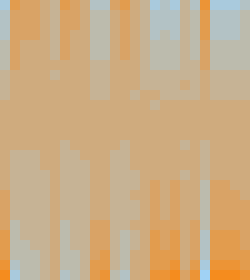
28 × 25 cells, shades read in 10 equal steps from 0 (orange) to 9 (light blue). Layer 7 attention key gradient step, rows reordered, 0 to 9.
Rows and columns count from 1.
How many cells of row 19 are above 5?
1
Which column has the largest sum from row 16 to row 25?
21
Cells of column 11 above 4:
10
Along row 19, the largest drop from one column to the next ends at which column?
22
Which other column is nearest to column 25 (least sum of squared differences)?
11
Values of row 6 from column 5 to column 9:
4 5 3 4 4
